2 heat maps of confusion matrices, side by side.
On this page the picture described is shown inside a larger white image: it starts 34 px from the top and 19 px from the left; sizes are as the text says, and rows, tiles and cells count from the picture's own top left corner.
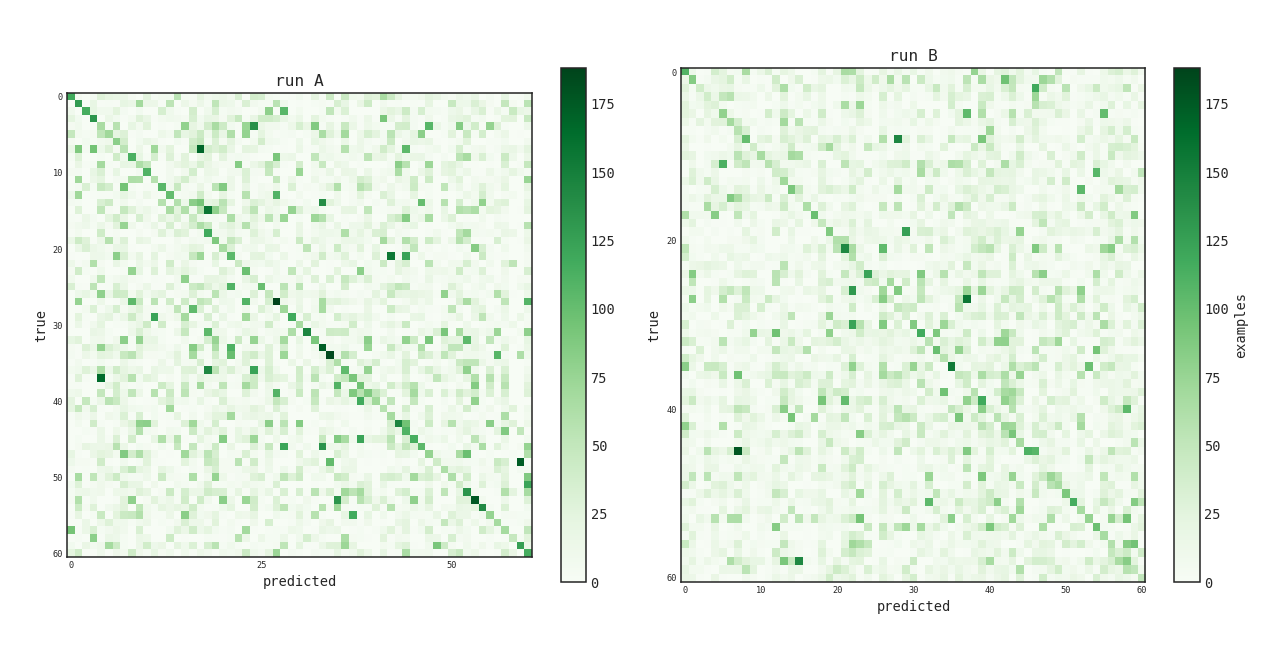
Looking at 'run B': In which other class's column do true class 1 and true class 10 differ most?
42
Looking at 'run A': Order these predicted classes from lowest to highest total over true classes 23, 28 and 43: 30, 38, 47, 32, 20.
32, 20, 47, 38, 30
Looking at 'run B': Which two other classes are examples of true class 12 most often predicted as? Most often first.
54, 31
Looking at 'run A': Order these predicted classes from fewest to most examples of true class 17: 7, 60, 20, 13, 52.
52, 20, 13, 60, 7
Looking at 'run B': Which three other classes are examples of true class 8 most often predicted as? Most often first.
28, 39, 26
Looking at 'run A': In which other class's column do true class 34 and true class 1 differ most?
56
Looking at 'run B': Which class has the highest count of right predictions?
35
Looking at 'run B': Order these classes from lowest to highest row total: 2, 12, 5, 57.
57, 12, 5, 2
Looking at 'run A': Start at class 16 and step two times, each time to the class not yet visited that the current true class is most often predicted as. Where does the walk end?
57
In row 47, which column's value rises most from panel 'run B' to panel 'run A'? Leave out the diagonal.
52
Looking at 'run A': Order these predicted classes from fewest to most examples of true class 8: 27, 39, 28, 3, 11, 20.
3, 28, 20, 11, 39, 27
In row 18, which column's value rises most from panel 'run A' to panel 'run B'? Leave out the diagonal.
47
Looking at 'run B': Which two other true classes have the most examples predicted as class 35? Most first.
53, 11
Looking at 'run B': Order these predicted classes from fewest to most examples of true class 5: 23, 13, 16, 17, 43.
17, 16, 23, 13, 43
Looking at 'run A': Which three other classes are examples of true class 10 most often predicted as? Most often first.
30, 43, 26
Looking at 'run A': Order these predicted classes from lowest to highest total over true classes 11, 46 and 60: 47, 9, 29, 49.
49, 29, 47, 9
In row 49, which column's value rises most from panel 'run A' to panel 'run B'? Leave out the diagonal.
48
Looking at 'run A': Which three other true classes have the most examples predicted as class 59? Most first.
48, 34, 44
